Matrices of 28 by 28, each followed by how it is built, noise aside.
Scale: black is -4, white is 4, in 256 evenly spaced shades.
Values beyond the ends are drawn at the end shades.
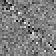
banded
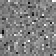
sparse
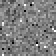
sparse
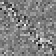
banded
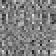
low rank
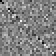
diagonal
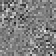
block diagonal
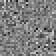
block diagonal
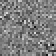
block diagonal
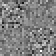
block diagonal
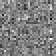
low rank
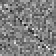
diagonal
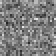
blocks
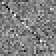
diagonal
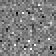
sparse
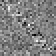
banded
